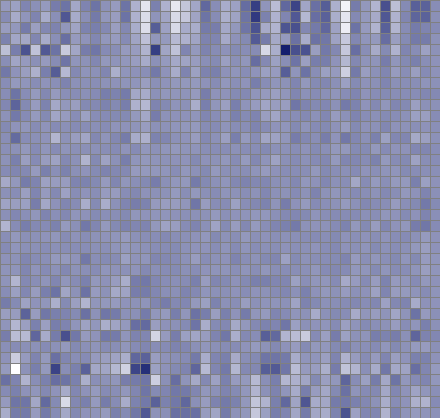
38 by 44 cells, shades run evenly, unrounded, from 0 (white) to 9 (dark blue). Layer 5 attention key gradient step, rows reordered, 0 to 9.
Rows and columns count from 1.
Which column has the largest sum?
29
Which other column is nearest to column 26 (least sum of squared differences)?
39
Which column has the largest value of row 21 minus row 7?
35
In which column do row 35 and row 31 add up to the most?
7
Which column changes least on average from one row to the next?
44
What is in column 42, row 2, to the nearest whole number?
6
